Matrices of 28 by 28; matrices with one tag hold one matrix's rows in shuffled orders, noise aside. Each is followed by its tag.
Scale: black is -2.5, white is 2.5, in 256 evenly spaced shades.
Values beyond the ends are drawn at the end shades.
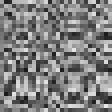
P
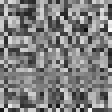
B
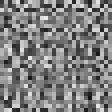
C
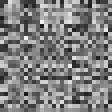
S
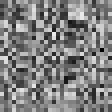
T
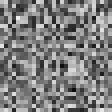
T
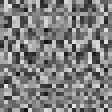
C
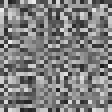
B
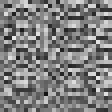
P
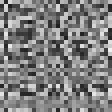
B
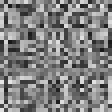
B
